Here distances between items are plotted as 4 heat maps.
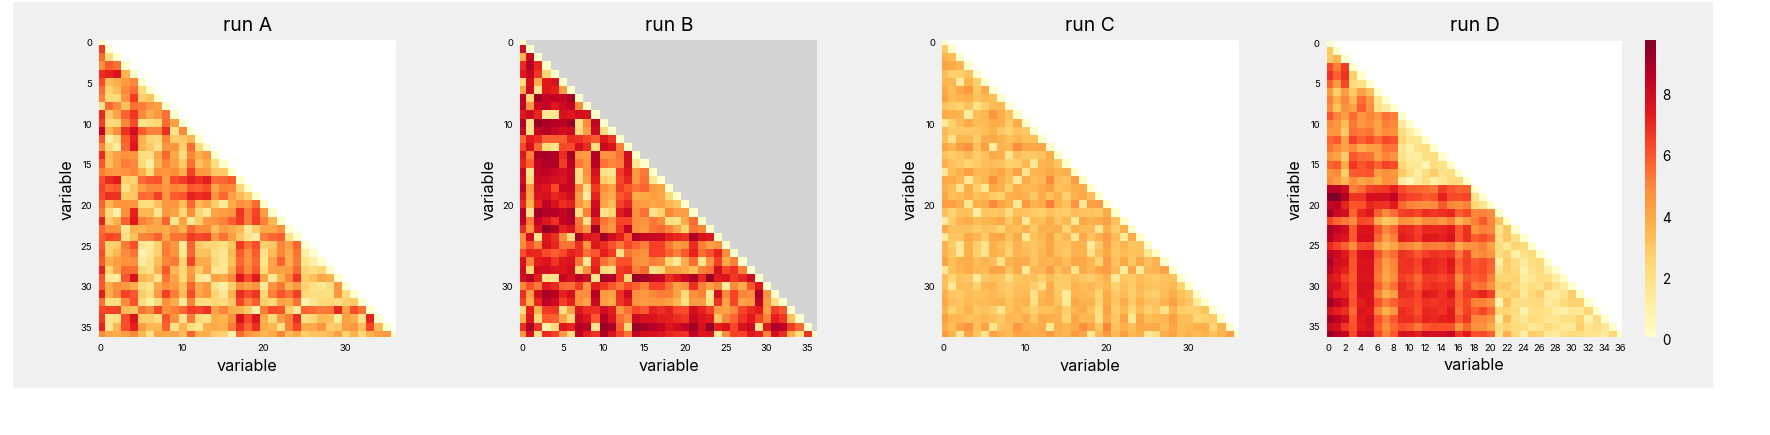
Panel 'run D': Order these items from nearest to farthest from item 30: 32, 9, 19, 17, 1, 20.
32, 20, 19, 17, 9, 1
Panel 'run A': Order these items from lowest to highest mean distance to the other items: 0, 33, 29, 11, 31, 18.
29, 31, 18, 33, 11, 0
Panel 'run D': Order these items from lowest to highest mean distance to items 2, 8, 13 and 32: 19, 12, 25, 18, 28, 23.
25, 12, 28, 23, 18, 19
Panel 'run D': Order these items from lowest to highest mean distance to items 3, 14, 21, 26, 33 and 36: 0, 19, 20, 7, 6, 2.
7, 6, 20, 19, 2, 0
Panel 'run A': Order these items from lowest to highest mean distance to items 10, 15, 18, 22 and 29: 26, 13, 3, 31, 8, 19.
26, 13, 31, 3, 8, 19
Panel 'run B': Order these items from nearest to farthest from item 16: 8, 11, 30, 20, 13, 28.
11, 28, 20, 8, 30, 13
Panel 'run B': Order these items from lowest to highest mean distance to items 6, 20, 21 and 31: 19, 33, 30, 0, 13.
19, 30, 33, 0, 13
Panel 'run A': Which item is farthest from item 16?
11
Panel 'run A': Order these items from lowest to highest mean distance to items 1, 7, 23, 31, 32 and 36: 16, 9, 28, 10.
10, 28, 16, 9
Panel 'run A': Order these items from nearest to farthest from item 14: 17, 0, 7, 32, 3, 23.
32, 23, 7, 3, 17, 0
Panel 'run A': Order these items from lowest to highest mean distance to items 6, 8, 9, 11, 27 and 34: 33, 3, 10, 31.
10, 31, 3, 33
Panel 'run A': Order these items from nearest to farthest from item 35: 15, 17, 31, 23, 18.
15, 31, 23, 18, 17
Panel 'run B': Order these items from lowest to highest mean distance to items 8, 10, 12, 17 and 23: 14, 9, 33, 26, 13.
14, 26, 33, 13, 9
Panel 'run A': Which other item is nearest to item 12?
1
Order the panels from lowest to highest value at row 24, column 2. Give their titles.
run B, run C, run A, run D
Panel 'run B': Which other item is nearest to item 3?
35
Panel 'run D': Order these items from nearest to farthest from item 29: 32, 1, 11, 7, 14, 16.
32, 7, 16, 11, 14, 1
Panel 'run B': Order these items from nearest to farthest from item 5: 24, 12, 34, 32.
34, 24, 12, 32
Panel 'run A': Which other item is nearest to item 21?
2
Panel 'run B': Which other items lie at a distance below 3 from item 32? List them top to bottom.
20, 23, 31
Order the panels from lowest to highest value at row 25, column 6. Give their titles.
run A, run C, run D, run B
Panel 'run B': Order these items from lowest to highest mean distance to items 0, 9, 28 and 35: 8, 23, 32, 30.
30, 32, 8, 23
